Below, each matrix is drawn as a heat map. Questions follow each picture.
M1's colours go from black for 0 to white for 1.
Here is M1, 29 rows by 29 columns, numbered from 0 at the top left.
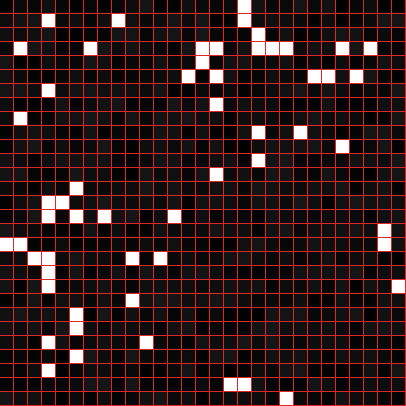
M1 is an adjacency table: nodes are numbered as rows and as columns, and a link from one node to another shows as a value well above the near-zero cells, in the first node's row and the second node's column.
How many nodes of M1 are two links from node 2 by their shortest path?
3
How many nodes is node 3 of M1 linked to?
9
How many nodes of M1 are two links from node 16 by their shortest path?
1
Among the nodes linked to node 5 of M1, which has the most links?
node 15
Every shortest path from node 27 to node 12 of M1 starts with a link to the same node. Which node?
node 17
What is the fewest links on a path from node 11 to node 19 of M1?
3
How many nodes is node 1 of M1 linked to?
3
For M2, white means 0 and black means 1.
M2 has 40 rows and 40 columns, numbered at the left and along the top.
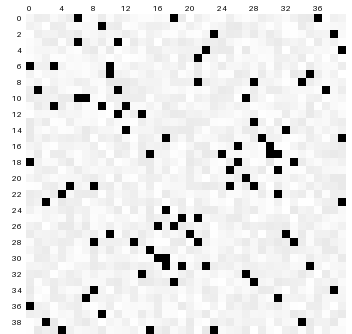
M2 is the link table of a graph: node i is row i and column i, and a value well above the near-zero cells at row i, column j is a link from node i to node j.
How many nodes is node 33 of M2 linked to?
2
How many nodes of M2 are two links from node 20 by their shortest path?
2
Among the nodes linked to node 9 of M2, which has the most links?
node 11
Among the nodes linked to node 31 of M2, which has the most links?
node 17
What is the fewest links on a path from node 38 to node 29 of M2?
5
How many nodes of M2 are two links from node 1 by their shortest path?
2
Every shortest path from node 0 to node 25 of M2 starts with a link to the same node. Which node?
node 18
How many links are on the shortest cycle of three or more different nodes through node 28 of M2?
3
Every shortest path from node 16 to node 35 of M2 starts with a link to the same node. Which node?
node 30
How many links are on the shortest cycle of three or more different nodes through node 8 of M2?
3
